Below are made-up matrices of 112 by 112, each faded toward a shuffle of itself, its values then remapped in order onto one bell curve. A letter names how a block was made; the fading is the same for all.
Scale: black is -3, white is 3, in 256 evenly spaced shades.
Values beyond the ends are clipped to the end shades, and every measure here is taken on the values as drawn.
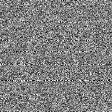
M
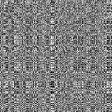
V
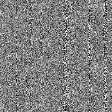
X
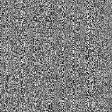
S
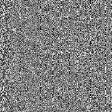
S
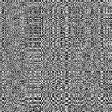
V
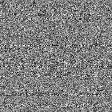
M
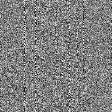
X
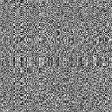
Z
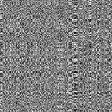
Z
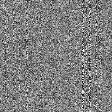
X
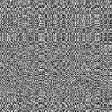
V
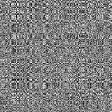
Z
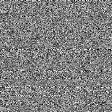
M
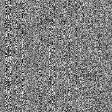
X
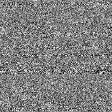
M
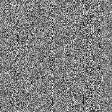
X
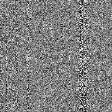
S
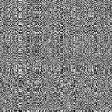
Z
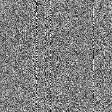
X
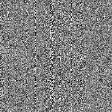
S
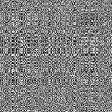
V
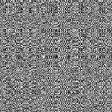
Z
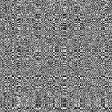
V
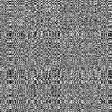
V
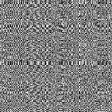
V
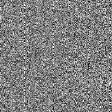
X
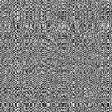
V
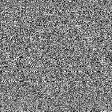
M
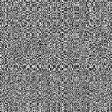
Z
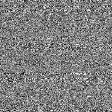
M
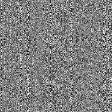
S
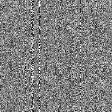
S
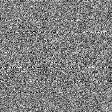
M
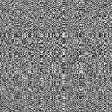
Z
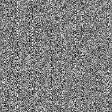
X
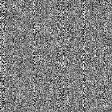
S
